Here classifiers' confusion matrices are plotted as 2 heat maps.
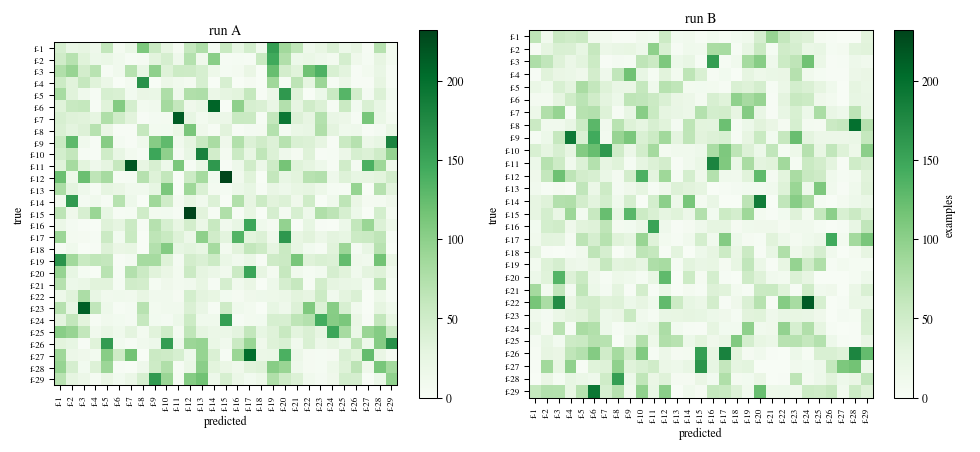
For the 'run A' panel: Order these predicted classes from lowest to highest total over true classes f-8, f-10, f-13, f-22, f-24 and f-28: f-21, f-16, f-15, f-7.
f-7, f-16, f-21, f-15
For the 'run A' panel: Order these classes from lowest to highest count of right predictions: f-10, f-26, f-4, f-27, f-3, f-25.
f-4, f-3, f-26, f-25, f-10, f-27
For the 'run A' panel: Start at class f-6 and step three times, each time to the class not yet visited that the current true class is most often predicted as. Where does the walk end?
f-19
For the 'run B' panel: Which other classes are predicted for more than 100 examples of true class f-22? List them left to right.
f-1, f-3, f-12, f-24
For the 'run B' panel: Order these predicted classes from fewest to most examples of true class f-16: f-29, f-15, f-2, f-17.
f-15, f-17, f-2, f-29
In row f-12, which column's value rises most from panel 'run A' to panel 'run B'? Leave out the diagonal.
f-20
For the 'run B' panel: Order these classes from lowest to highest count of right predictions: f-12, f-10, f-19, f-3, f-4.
f-4, f-3, f-10, f-19, f-12
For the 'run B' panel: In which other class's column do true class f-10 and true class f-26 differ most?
f-28
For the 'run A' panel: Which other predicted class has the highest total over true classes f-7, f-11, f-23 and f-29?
f-20
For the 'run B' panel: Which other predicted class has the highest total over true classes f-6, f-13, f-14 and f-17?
f-20
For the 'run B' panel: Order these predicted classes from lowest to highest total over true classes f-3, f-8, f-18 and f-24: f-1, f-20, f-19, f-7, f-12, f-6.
f-7, f-20, f-1, f-12, f-19, f-6
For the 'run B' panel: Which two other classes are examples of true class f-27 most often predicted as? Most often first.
f-15, f-28
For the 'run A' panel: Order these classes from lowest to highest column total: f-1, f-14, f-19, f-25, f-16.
f-16, f-14, f-25, f-19, f-1
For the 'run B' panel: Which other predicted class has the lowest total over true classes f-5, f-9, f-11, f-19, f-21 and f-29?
f-27
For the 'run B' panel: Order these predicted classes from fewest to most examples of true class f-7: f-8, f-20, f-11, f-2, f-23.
f-8, f-20, f-23, f-11, f-2
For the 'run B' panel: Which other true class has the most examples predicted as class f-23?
f-9
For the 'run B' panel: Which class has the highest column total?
f-6
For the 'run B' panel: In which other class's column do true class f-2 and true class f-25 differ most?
f-18
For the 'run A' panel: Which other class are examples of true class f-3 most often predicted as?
f-23
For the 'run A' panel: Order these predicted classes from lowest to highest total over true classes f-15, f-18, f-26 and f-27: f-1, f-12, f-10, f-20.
f-1, f-20, f-10, f-12
